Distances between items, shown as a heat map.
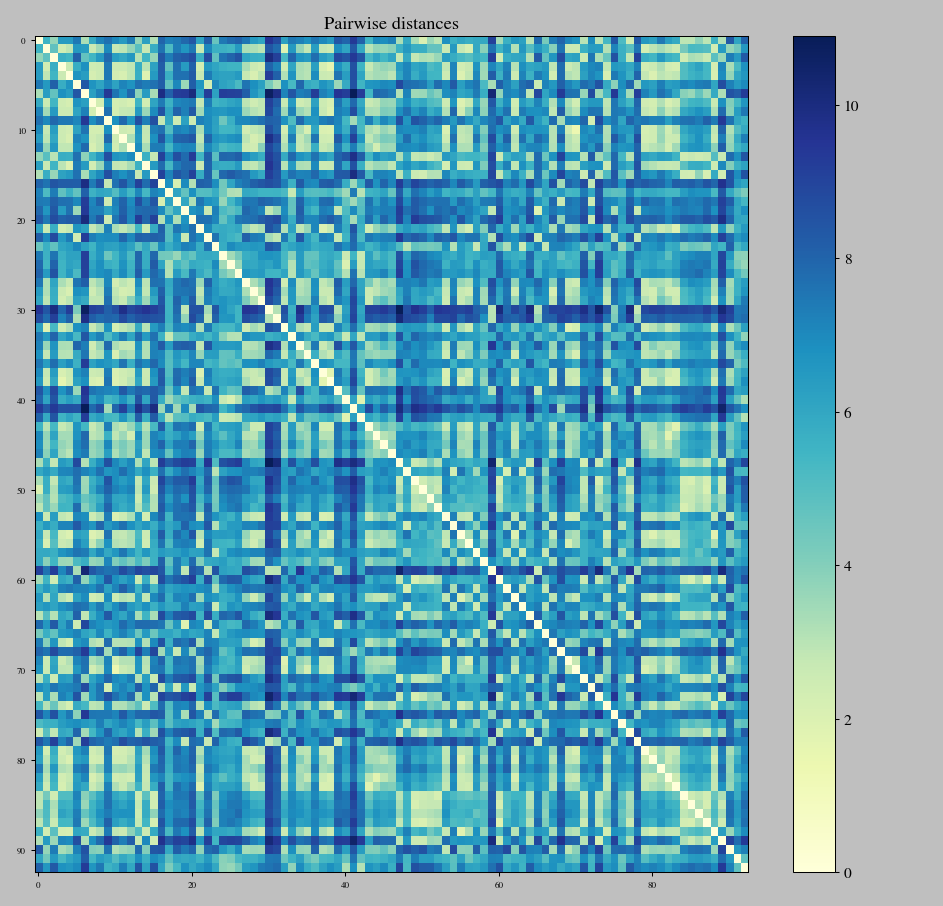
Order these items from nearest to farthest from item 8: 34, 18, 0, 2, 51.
34, 51, 2, 0, 18
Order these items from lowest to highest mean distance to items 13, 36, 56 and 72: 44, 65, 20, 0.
44, 0, 20, 65
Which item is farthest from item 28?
30
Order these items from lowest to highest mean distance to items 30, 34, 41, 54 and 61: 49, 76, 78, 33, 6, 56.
76, 33, 56, 78, 49, 6
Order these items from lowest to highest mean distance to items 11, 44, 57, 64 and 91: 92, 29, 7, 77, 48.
7, 29, 77, 48, 92
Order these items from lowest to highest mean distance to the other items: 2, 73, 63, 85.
85, 2, 63, 73
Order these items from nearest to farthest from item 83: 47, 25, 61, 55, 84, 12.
55, 12, 84, 47, 25, 61
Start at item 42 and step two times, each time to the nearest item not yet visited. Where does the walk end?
25
